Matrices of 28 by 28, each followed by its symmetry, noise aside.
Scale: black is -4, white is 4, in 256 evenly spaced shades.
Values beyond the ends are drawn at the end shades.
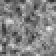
no symmetry.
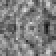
mirrored top to bottom.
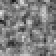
antisymmetric.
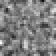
antisymmetric.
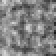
mirrored top to bottom.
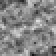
same after a half turn.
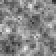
symmetric across the other diagonal.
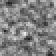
no symmetry.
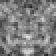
mirrored left to right.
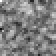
no symmetry.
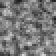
no symmetry.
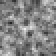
same after a half turn.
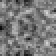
mirrored top to bottom.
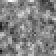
no symmetry.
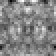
mirrored left to right.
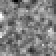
antisymmetric.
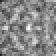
mirrored top to bottom.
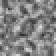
same after a half turn.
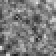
symmetric across the other diagonal.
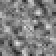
same after a half turn.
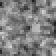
mirrored top to bottom.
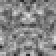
mirrored left to right.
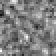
antisymmetric.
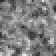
no symmetry.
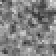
symmetric across the other diagonal.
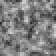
no symmetry.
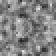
mirrored top to bottom.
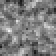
same after a half turn.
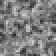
same after a half turn.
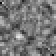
symmetric across the other diagonal.
